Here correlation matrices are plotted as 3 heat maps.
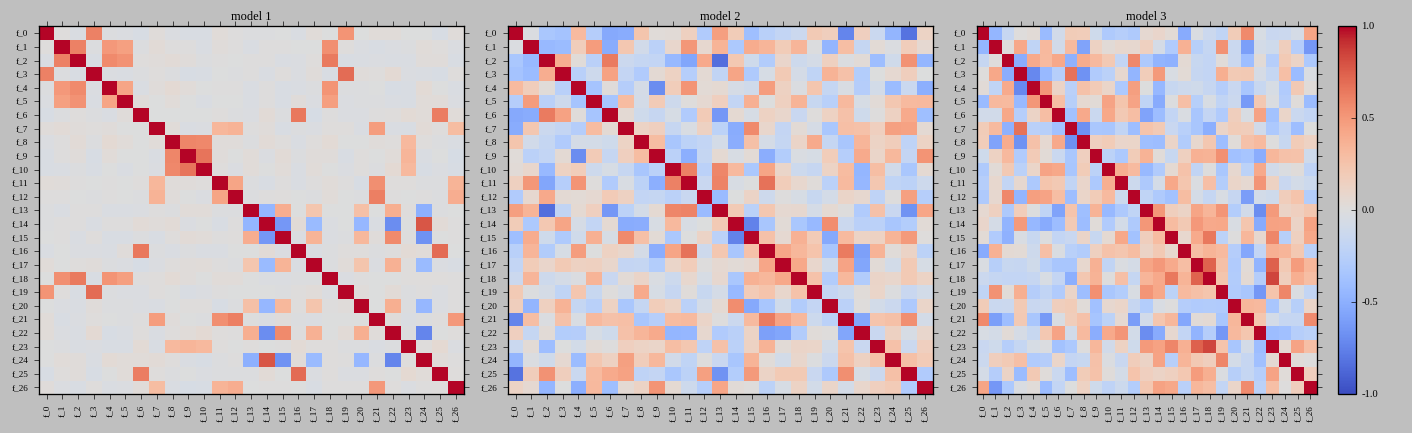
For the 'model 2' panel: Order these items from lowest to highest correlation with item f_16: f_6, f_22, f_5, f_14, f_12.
f_22, f_14, f_12, f_5, f_6
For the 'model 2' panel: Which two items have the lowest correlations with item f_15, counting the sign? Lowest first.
f_14, f_20
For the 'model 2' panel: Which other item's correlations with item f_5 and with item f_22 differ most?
f_21
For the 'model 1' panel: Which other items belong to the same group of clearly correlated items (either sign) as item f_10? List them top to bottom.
f_8, f_9, f_23
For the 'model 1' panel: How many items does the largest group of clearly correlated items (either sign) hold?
7
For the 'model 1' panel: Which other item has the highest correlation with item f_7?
f_21
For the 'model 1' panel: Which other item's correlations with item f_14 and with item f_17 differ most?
f_24
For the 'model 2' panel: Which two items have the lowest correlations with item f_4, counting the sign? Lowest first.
f_9, f_26
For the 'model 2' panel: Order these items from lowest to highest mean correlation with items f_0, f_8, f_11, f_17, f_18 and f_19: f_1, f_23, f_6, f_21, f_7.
f_6, f_7, f_21, f_23, f_1
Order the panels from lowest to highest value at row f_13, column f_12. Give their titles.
model 2, model 3, model 1
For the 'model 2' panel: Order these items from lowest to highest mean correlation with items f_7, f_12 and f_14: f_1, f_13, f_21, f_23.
f_13, f_23, f_1, f_21
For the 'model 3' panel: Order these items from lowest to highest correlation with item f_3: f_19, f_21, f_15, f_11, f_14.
f_15, f_11, f_21, f_19, f_14
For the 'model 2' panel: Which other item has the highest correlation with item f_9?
f_26
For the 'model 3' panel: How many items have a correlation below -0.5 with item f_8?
3
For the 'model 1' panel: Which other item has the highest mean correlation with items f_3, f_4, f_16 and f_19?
f_0
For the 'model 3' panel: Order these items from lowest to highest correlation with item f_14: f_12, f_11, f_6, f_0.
f_6, f_12, f_11, f_0
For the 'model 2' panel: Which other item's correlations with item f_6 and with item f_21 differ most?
f_1
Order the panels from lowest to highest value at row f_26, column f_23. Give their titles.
model 1, model 2, model 3
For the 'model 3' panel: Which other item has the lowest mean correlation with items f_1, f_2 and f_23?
f_21
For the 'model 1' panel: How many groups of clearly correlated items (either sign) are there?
6
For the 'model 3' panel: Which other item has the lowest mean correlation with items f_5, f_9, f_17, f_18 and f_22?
f_7
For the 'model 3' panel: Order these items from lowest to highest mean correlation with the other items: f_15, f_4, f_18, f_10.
f_4, f_10, f_15, f_18
